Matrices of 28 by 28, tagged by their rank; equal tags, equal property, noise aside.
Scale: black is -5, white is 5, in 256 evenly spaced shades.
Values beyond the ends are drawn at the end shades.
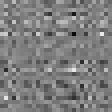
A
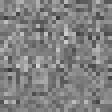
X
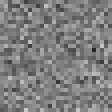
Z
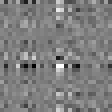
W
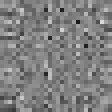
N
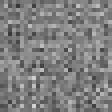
X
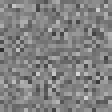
Z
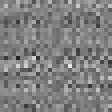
N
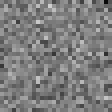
Z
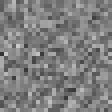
Z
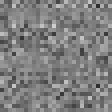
X
